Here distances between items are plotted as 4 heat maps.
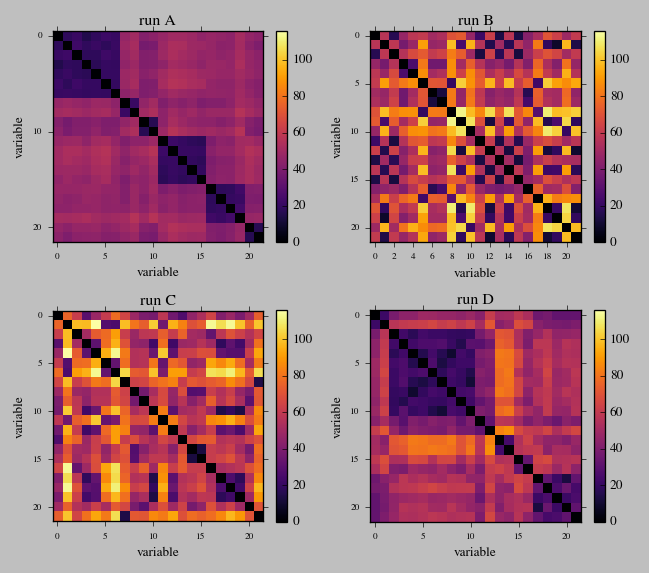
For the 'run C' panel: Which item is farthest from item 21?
6
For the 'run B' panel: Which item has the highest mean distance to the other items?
8
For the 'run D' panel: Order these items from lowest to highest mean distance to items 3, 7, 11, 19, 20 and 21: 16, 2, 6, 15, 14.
2, 6, 16, 15, 14
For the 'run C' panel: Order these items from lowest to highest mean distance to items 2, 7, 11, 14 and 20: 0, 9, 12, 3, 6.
9, 0, 3, 12, 6
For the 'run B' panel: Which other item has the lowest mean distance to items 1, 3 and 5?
19
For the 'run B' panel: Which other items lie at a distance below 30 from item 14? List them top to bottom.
1, 9, 12, 18, 19, 21
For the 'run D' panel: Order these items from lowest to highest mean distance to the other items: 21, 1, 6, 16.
6, 21, 16, 1
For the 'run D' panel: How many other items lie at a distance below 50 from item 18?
9
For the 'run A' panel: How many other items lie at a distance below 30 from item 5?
6
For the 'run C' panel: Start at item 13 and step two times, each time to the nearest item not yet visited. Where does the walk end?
3
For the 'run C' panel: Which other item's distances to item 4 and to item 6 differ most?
1
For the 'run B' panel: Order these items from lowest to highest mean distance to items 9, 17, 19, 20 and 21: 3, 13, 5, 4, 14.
14, 13, 3, 4, 5
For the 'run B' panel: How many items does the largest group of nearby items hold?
7
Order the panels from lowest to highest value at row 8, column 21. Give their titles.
run A, run D, run C, run B
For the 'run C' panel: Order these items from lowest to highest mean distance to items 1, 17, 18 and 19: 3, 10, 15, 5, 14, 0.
10, 3, 0, 14, 15, 5
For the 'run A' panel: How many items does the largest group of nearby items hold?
7
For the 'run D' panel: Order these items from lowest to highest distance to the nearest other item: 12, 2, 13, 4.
4, 2, 13, 12
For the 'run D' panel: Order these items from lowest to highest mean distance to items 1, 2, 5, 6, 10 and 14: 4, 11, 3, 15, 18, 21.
4, 3, 11, 21, 18, 15
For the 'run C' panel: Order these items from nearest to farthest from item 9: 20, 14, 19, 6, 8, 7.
20, 8, 14, 19, 7, 6
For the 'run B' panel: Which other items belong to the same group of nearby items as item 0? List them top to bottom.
2, 11, 13, 15
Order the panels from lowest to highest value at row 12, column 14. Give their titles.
run B, run A, run C, run D
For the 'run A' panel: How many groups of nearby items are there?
6
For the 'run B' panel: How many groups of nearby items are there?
6
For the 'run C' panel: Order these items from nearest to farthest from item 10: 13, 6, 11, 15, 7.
13, 15, 7, 11, 6
